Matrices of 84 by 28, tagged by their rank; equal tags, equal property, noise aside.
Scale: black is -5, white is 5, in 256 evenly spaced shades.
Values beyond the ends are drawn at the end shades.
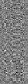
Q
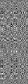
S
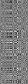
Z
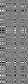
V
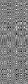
S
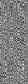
Q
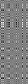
V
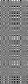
V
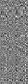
Q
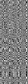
Z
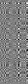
Z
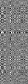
Z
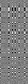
V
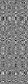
Z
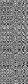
S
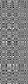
Z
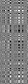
V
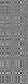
V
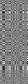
V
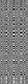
V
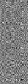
Q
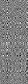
S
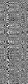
S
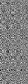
Q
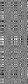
V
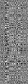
S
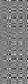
V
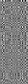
Z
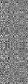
Q
